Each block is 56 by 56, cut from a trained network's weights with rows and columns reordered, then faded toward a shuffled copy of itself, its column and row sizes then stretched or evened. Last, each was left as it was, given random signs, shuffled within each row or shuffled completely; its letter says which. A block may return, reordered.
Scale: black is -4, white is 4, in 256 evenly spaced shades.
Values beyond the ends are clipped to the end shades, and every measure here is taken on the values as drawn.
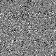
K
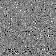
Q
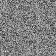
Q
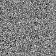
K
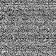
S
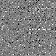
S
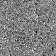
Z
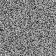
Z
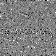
Q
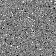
Z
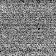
S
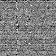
S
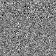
K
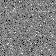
Z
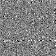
K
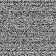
Q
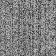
S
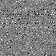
Q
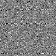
S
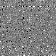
K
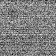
S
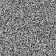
Z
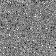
Q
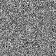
K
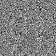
S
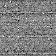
S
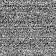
Q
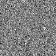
K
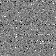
Q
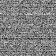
Q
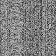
S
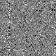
K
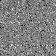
Q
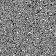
Z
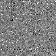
K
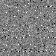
Q
